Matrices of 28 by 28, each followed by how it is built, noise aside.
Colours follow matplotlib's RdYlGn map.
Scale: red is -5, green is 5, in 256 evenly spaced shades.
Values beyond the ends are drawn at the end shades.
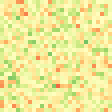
noise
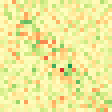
banded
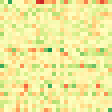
uneven rows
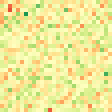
Hankel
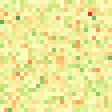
noise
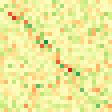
banded
